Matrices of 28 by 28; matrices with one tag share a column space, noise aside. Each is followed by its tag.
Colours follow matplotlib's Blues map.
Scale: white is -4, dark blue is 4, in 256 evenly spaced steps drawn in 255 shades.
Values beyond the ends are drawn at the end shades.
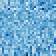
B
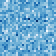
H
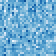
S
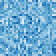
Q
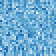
B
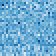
B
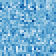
B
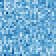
B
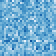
H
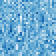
H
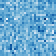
H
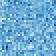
H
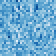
S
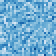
Q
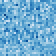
S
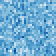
Q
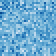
B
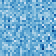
H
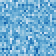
Q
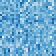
Q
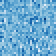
Q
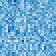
H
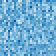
S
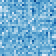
S
